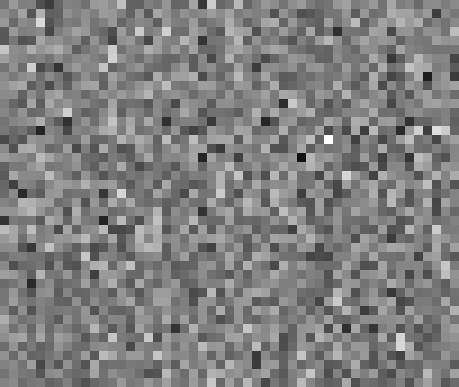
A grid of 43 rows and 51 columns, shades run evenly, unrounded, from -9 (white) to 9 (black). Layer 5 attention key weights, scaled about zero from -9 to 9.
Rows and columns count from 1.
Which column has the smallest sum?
26
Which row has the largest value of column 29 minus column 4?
8
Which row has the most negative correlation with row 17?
22
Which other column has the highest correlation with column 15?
50
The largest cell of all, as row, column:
18, 34
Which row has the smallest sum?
27
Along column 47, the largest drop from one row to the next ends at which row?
15
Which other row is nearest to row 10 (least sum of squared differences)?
36
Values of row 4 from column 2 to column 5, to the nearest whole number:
-2 0 0 -1
